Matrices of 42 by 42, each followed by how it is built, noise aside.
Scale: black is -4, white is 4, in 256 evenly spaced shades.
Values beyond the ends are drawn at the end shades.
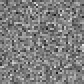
repeating columns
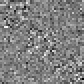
block diagonal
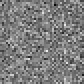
repeating rows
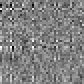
low rank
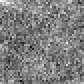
smooth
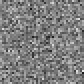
repeating rows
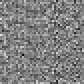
repeating rows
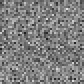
repeating columns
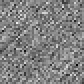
Hankel
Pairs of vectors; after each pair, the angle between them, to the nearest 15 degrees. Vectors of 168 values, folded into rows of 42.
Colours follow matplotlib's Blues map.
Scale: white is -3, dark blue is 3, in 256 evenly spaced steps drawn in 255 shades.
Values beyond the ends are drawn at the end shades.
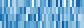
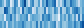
120 degrees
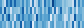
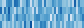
45 degrees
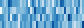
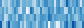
105 degrees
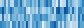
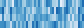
30 degrees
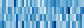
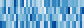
30 degrees
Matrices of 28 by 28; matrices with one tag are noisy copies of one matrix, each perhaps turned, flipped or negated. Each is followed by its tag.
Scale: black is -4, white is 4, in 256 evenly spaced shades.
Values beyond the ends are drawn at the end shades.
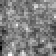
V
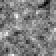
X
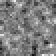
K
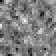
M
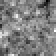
X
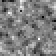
K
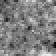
V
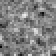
M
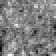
V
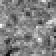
X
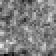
V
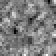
M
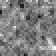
X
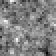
X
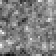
V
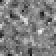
M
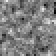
K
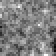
V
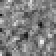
M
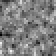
K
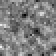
M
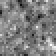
X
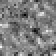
M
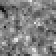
X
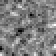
M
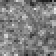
V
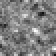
M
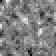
M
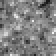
X
